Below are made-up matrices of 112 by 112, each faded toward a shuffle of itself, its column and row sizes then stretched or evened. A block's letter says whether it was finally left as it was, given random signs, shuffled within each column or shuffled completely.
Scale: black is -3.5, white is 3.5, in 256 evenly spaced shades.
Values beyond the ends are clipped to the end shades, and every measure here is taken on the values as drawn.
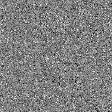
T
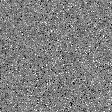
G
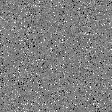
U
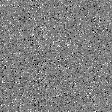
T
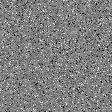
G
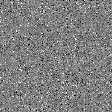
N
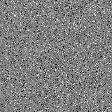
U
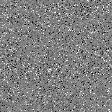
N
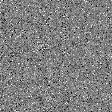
U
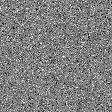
G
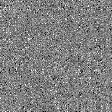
N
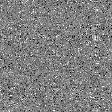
N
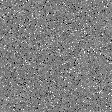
G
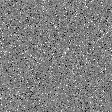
G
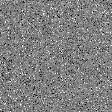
U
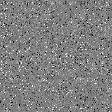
N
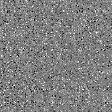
N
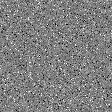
G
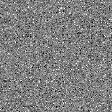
N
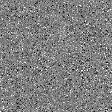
N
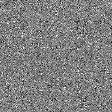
T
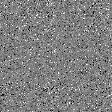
T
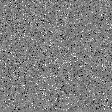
T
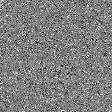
T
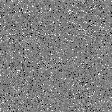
N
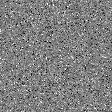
G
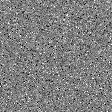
G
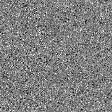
U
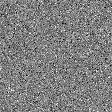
G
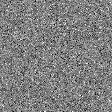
U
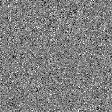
N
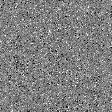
U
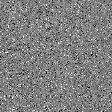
N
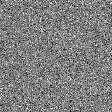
U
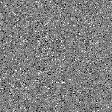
N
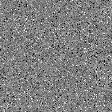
U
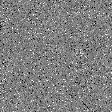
U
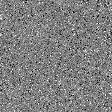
U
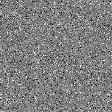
N
